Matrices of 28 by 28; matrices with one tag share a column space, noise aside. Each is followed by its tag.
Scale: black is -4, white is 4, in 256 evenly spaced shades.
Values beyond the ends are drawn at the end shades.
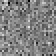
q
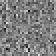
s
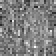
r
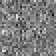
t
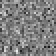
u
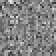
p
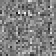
u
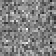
s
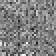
q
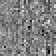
r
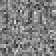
s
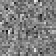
t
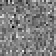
p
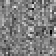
r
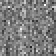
r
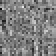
r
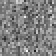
p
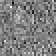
s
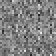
t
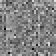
q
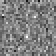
p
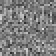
s
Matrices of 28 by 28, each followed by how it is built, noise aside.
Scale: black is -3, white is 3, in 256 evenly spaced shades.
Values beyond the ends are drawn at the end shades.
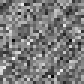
Hankel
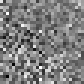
lower triangular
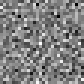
repeating columns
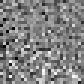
lower triangular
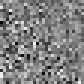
lower triangular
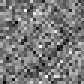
Hankel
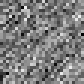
Hankel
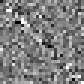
banded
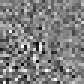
lower triangular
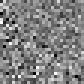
lower triangular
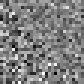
lower triangular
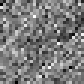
Hankel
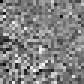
lower triangular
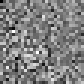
lower triangular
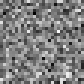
repeating columns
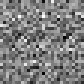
repeating columns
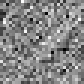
Hankel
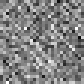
Toeplitz
